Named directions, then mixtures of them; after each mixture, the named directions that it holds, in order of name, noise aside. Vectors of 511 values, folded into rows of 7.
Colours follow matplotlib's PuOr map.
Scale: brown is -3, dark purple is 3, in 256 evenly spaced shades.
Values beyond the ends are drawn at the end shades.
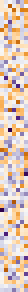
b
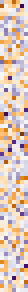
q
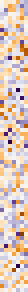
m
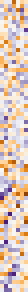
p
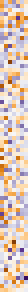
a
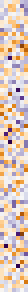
m.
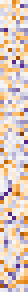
m, p, q.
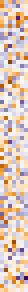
a.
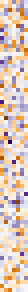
a, m, p.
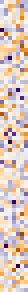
m.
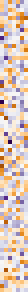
a, m.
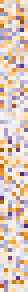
a, m, p.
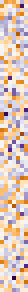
q.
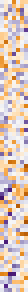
p.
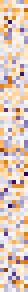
a, b, p.
